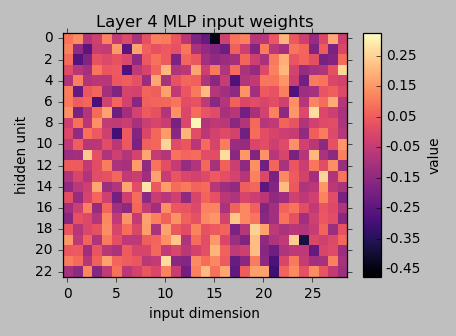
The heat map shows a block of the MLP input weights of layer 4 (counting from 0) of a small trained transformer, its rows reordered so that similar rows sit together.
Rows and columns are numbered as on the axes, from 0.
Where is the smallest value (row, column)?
0, 15
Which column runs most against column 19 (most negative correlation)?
21
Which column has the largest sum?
10
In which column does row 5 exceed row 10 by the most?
18
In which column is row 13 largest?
26
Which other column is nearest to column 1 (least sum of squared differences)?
27
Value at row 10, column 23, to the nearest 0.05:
0.15
